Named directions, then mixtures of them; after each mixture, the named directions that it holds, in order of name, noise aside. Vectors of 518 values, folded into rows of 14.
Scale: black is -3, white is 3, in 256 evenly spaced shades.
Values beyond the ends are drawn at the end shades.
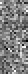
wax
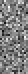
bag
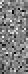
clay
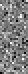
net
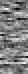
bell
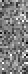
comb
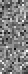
bag, comb, net.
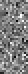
comb, net.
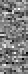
bell, clay, net.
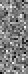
net.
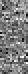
bell, comb, wax.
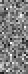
comb, net.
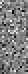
clay.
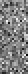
bag, clay, comb.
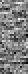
bell, clay, comb.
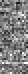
bell, comb.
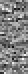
bell, clay, net.
